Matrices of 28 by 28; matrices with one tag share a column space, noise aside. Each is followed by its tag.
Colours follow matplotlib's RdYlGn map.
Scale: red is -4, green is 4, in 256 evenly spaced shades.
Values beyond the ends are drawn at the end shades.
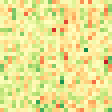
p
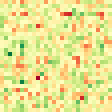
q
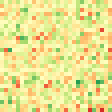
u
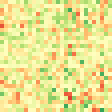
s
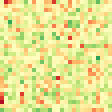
s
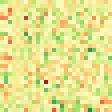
u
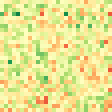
q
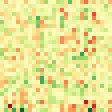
u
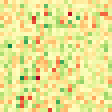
q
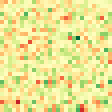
u
